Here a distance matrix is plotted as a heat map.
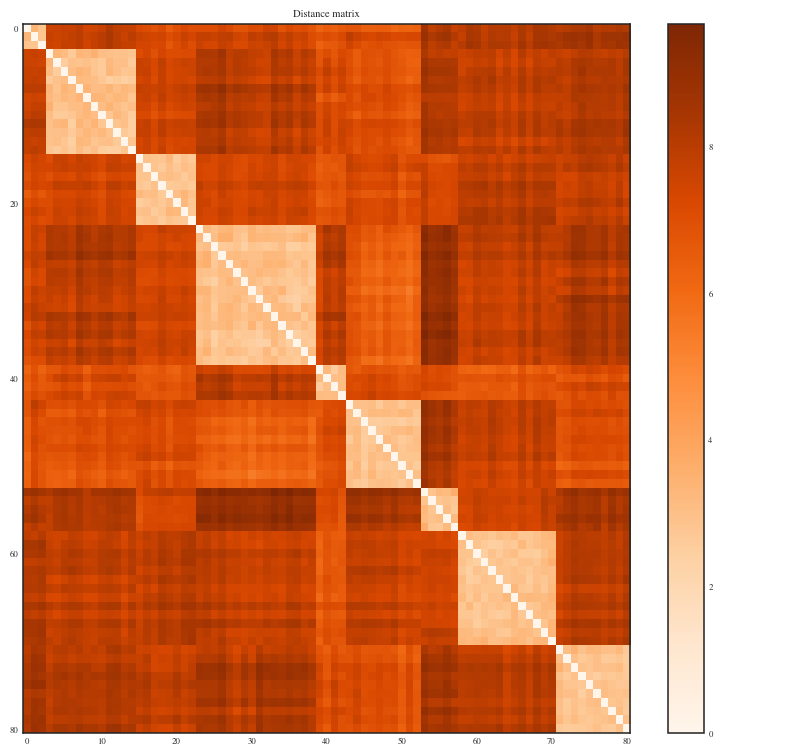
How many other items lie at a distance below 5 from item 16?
7
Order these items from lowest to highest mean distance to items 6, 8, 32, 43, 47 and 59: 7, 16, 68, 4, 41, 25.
4, 7, 25, 41, 68, 16
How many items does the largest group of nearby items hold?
16
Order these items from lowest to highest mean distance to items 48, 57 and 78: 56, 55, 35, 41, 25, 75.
75, 55, 56, 41, 25, 35
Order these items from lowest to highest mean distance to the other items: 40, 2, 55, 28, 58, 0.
28, 58, 40, 0, 2, 55
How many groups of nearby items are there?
9
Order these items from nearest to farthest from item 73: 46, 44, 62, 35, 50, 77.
77, 50, 46, 44, 62, 35
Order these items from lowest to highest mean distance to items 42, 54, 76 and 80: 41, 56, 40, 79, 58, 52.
79, 40, 41, 56, 52, 58
